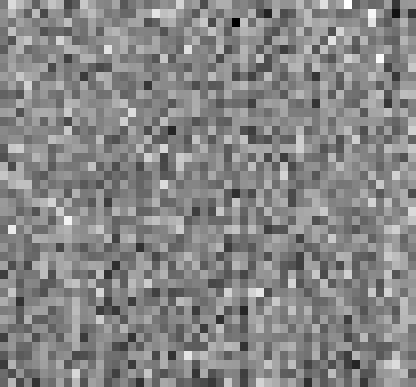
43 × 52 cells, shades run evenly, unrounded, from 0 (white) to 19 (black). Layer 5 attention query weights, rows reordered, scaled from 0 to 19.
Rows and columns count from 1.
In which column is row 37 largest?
26
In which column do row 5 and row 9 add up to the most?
50
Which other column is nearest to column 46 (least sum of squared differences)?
16
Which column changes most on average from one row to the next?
34
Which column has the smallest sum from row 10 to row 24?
52
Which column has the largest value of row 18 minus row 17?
21
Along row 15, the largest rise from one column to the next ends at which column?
10
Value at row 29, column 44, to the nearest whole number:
6
